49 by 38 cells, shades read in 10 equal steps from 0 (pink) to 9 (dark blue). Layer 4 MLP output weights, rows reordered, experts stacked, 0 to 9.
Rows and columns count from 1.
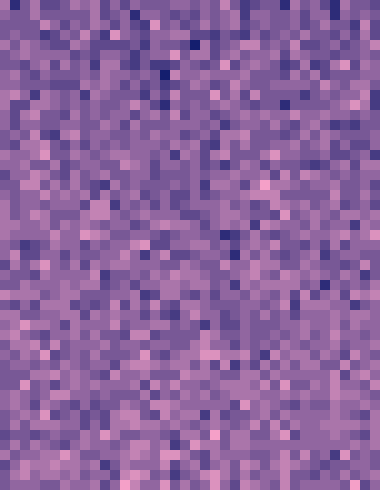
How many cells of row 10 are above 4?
21
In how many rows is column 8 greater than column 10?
13
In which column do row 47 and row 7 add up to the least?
23
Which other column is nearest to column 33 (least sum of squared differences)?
24
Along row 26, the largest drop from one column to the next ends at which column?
25
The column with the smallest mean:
5
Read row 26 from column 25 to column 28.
3 5 3 5
